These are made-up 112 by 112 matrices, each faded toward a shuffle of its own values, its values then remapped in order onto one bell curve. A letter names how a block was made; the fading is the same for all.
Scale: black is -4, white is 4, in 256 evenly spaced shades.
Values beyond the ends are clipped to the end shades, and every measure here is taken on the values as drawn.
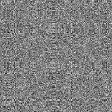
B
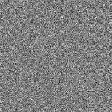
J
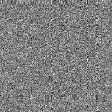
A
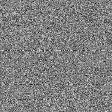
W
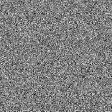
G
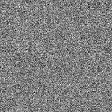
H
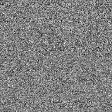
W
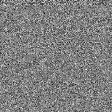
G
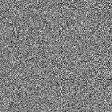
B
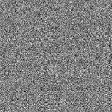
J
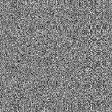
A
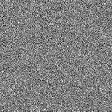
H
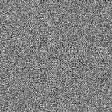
J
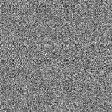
J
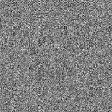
J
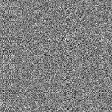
B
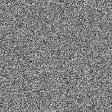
W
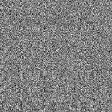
A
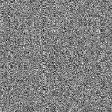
A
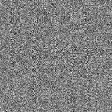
A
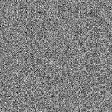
A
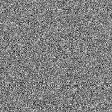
G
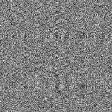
J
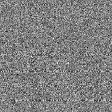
G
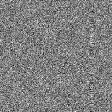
H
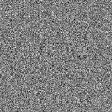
H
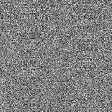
H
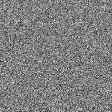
G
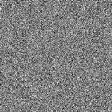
H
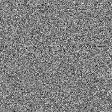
W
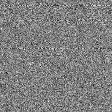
G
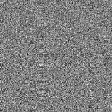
J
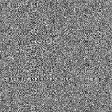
B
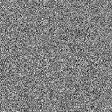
J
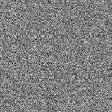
J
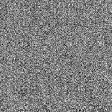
J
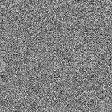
H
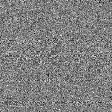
G
